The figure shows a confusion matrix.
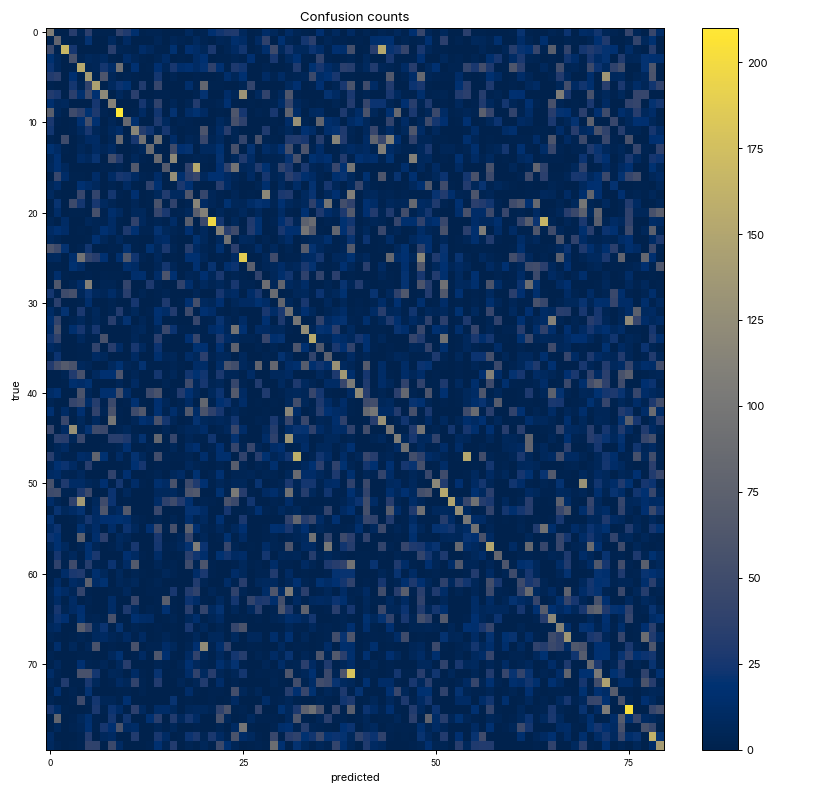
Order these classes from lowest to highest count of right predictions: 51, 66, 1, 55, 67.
1, 55, 66, 67, 51
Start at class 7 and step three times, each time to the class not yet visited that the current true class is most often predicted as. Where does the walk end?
24
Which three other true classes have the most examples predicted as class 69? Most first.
50, 19, 20
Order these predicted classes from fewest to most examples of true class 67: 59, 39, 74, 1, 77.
1, 59, 74, 39, 77
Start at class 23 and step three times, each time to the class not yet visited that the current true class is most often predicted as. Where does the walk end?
9
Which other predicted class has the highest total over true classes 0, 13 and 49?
43
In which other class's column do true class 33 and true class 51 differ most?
31
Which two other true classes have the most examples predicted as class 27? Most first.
37, 12
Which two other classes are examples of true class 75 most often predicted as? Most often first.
72, 34
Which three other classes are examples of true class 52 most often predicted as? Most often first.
4, 55, 66
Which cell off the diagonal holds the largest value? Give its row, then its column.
71, 39
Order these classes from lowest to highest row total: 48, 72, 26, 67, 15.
48, 26, 67, 72, 15
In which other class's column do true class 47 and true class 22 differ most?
32
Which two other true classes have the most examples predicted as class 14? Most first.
12, 45
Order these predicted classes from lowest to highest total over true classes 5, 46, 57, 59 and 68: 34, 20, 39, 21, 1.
21, 34, 1, 39, 20
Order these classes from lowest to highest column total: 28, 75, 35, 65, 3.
28, 3, 35, 65, 75
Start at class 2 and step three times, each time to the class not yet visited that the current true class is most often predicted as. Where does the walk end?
65
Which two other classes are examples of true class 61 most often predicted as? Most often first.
5, 57
